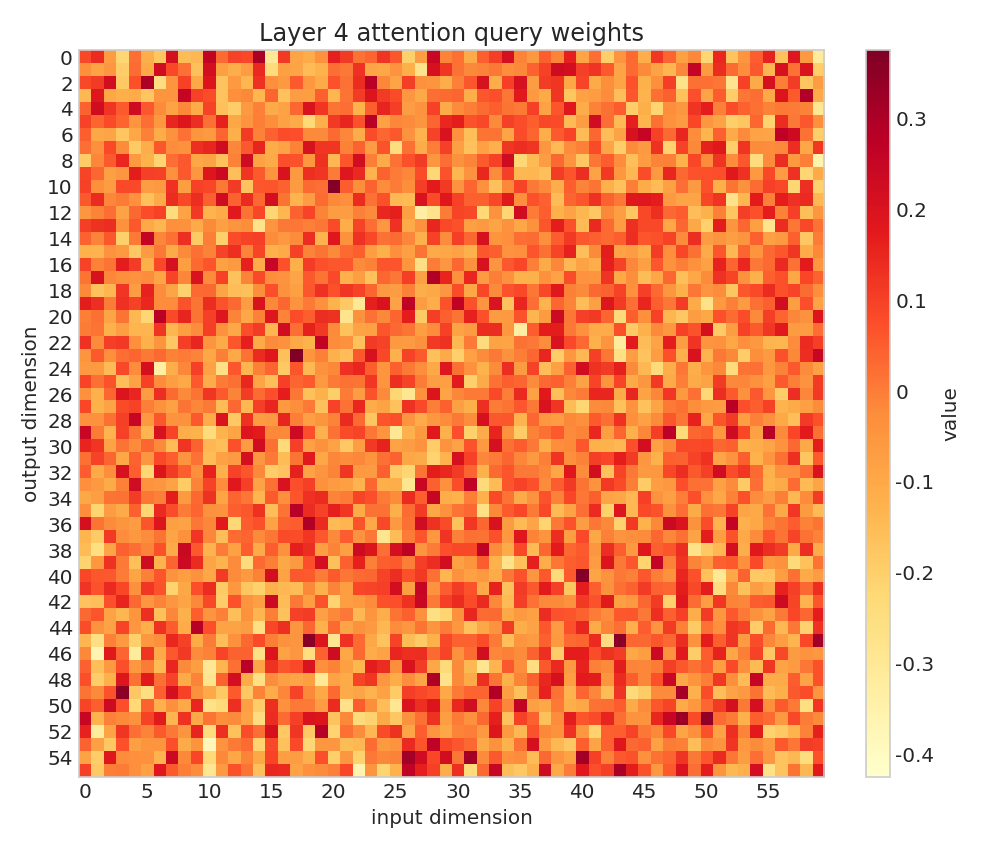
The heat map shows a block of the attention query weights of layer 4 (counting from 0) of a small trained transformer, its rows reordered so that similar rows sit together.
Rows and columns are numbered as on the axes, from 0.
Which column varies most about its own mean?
10
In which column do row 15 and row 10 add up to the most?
20
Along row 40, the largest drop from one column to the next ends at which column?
41
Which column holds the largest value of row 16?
15
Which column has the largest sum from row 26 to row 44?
52
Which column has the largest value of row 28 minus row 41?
11
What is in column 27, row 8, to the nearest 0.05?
0.1
